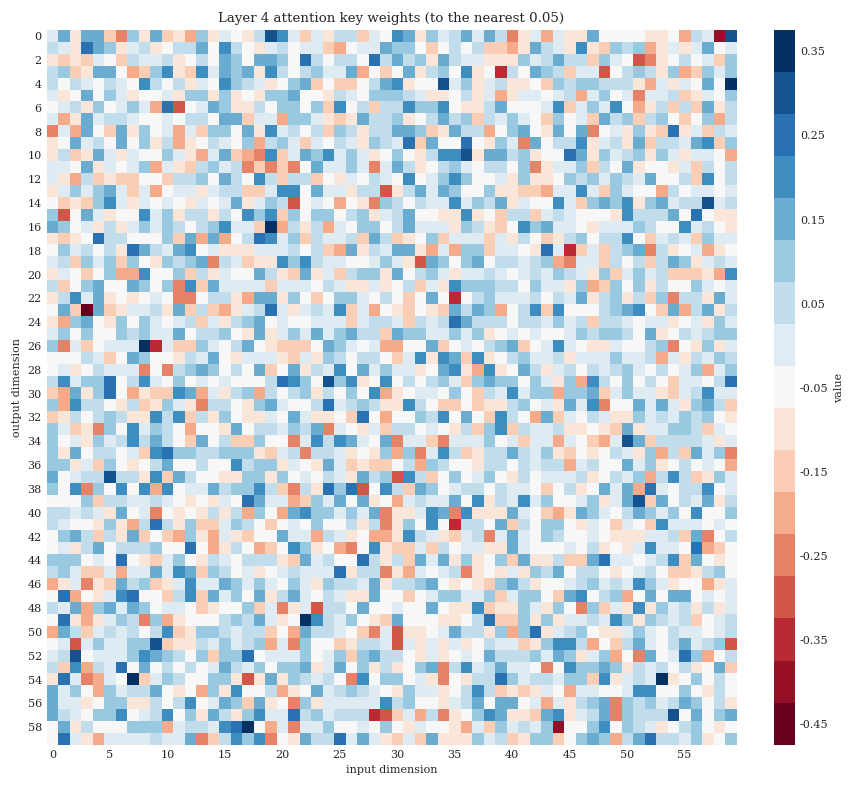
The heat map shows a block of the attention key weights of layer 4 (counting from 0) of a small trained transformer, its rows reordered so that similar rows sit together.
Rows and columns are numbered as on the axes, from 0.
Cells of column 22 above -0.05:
38
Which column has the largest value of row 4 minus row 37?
30
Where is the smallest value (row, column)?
23, 3
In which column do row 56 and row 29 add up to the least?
49
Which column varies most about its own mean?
21
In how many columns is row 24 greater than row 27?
26
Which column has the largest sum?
15
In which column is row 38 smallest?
27
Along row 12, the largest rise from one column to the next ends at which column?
57
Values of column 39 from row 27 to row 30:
-0.05 -0.1 0.1 0
